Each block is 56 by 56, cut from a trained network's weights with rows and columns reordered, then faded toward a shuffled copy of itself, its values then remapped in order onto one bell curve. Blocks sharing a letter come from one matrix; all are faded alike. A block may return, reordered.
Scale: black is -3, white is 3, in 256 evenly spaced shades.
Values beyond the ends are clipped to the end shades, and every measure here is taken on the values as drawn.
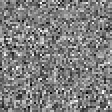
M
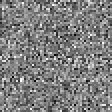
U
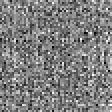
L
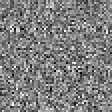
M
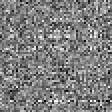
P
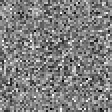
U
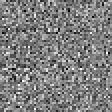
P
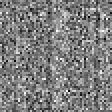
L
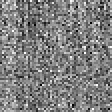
L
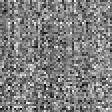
L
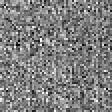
L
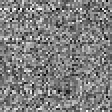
P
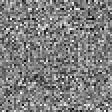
M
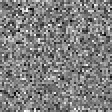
U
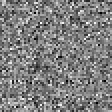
U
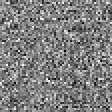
M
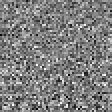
M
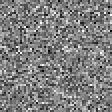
U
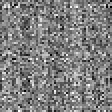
L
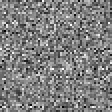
M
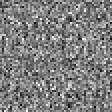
P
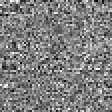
M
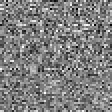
U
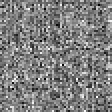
L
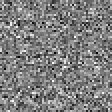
M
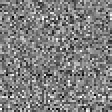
U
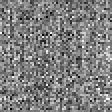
L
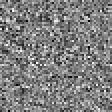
U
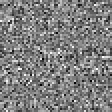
U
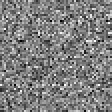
M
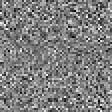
P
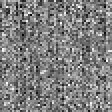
L
